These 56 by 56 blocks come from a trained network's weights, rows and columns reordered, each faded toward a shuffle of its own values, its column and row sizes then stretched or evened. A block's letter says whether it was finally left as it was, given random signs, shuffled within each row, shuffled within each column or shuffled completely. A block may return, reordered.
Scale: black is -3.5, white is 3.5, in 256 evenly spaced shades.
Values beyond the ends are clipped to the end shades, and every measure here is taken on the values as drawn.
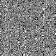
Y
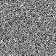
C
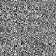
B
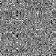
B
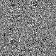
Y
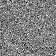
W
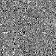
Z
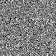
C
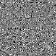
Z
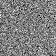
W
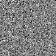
Y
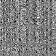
B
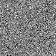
Y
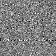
C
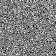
C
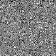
Z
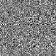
B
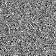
C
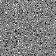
Y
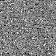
C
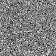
C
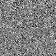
C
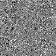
Z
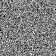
W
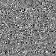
C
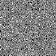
Z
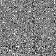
Z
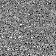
C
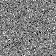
W
